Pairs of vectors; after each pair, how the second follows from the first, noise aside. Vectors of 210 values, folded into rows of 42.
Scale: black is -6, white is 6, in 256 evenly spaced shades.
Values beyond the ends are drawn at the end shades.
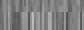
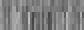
negated.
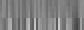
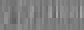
wrapped around, shrunk.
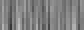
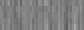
wrapped around, shrunk.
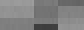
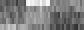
reversed, negated, scaled up.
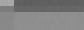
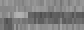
wrapped around.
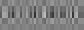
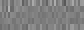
wrapped around, negated, shrunk.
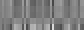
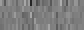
reversed, negated, partly zeroed.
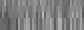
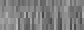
negated.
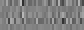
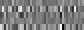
reversed, negated, scaled up.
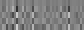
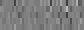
reversed, negated, partly zeroed.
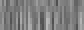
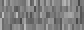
shuffled.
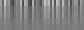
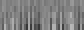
reversed, negated.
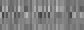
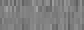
wrapped around, negated, shrunk.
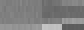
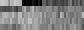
reversed, negated, scaled up.
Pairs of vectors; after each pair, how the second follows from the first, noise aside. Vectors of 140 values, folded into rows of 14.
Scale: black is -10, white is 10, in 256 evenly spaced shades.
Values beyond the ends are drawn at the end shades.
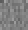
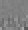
reversed, partly zeroed.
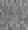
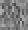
wrapped around, negated, scaled up.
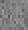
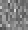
wrapped around, negated, scaled up.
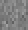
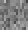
wrapped around, negated, scaled up.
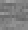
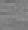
negated, shrunk.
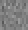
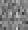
wrapped around, negated, scaled up.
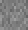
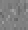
reversed, partly zeroed.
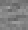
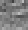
wrapped around, negated, scaled up.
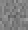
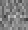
negated, scaled up.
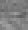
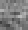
negated, scaled up.
